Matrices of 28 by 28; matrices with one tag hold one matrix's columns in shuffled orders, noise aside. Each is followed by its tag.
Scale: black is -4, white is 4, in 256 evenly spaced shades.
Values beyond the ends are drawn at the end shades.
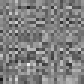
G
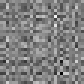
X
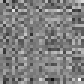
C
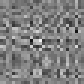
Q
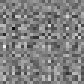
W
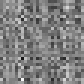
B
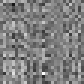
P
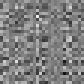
X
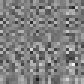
G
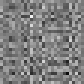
X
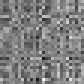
B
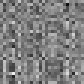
P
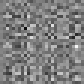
W
